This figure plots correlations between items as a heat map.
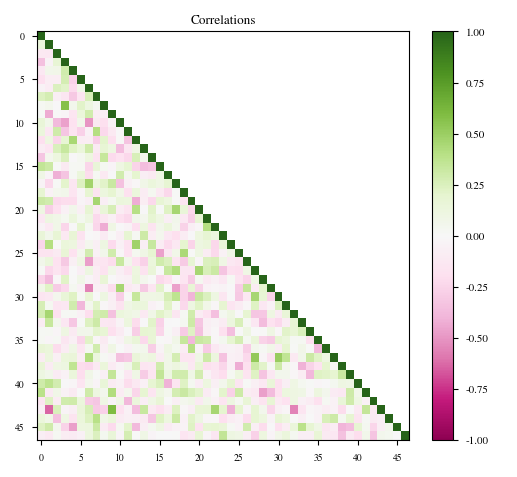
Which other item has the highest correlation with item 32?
1
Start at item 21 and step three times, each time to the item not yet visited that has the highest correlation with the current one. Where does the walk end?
9
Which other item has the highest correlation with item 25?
18
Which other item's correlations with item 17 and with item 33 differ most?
20
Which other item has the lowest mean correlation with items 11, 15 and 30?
25
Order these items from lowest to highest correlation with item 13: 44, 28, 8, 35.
35, 44, 28, 8
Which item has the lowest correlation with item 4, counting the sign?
45
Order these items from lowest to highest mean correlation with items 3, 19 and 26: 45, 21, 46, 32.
46, 21, 45, 32
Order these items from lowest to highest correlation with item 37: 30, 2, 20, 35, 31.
2, 20, 35, 31, 30
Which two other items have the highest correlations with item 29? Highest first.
10, 26
